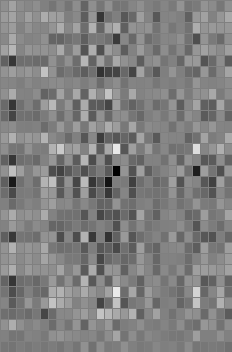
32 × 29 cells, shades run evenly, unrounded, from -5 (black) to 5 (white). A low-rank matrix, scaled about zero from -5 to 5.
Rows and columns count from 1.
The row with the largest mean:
14
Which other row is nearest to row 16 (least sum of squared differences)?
4
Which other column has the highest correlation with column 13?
20
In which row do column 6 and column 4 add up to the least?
29
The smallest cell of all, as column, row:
15, 16
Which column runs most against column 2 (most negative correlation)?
11
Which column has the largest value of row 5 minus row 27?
2
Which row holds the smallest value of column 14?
17
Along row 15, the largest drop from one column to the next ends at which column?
12
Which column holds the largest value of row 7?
6
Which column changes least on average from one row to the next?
21
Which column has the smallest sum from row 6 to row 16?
13
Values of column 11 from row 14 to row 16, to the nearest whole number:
0 2 -2
